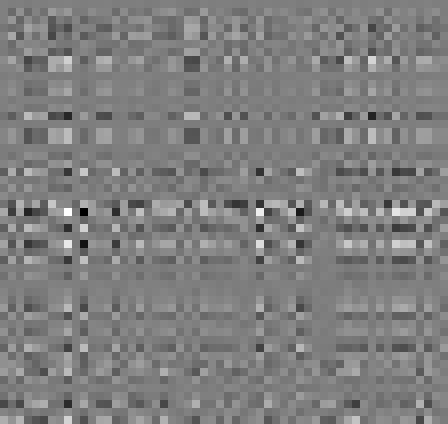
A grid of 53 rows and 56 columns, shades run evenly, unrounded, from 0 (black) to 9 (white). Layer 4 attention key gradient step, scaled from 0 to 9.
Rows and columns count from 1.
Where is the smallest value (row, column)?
27, 11
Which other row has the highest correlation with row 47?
53
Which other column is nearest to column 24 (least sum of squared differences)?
30
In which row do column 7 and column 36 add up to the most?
26
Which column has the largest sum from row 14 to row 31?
9
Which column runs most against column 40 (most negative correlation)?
25
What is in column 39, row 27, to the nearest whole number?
3
